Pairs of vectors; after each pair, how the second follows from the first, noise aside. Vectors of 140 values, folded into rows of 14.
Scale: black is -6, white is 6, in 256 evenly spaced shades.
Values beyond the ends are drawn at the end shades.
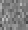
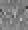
wrapped around, partly zeroed.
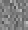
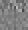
partly zeroed.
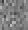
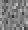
reversed.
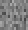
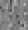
wrapped around, partly zeroed.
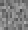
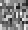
reversed, negated, scaled up.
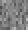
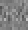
partly zeroed.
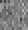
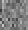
wrapped around.
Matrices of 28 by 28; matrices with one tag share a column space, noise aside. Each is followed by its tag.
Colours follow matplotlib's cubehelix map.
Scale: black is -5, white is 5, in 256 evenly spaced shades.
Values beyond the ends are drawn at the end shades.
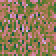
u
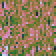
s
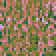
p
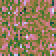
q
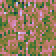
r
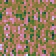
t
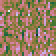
s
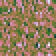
q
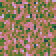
u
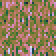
s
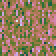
s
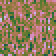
t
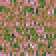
q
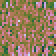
s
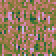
t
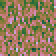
p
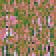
s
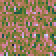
q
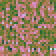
p
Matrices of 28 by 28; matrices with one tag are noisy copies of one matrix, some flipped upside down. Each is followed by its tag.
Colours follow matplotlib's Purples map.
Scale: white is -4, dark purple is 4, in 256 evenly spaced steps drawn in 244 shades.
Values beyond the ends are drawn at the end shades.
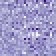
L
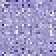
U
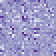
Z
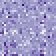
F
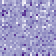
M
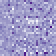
L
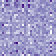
U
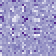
Z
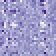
F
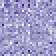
U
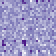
M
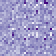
L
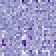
M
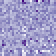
M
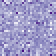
U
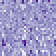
M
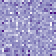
U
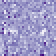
F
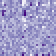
M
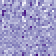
M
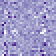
F
